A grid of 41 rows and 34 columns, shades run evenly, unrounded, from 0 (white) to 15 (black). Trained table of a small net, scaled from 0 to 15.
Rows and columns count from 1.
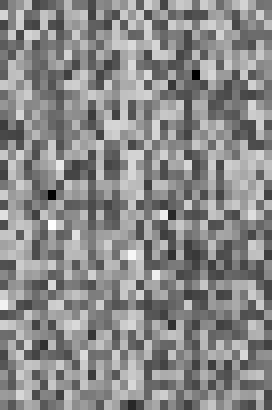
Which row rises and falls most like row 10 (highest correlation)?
28
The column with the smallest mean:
17
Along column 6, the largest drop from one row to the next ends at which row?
2
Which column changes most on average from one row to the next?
21
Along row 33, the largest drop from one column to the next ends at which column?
23
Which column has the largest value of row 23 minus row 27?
18
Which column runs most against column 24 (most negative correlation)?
14
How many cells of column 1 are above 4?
32
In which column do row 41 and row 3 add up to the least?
27
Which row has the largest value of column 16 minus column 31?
36
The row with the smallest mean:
16
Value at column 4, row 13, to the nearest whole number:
5
